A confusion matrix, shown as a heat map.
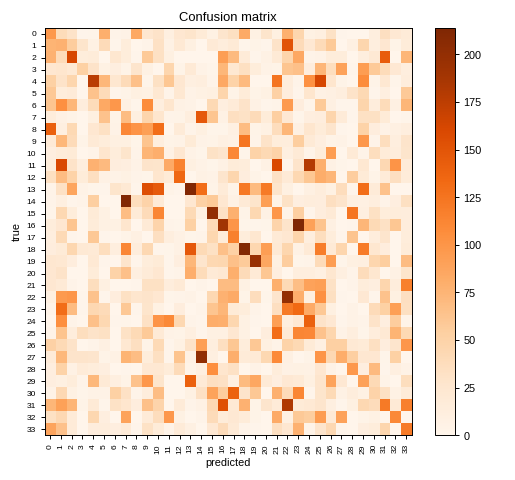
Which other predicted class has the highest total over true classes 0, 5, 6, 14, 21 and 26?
33
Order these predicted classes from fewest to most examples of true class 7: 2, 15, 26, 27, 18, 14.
2, 27, 18, 26, 15, 14
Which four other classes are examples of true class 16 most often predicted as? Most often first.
23, 17, 24, 29
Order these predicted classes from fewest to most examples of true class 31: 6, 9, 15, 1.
6, 15, 9, 1
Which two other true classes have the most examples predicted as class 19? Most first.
29, 13
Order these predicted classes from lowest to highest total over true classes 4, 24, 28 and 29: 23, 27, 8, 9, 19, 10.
27, 23, 19, 8, 9, 10
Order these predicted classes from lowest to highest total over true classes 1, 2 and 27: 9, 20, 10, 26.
20, 9, 10, 26
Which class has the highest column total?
1
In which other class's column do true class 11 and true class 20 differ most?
24
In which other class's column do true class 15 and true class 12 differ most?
10
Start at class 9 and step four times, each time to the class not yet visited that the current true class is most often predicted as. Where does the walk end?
17
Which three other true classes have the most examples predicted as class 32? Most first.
11, 23, 25
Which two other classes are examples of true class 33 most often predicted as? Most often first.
0, 23
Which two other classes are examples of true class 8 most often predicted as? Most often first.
0, 10
